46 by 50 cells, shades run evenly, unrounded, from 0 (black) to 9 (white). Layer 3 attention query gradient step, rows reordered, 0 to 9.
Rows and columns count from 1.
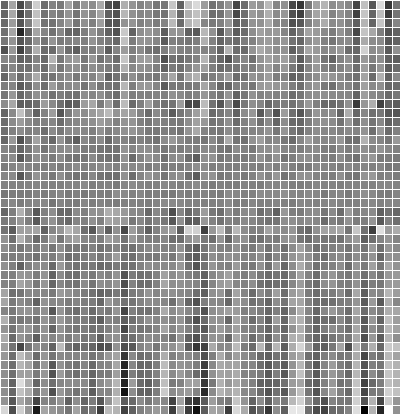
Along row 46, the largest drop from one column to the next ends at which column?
46
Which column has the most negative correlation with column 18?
21
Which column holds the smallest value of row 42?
16
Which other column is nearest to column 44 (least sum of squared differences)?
12
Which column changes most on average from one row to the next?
25
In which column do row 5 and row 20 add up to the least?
3
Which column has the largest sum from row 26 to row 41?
49
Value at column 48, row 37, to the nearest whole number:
4
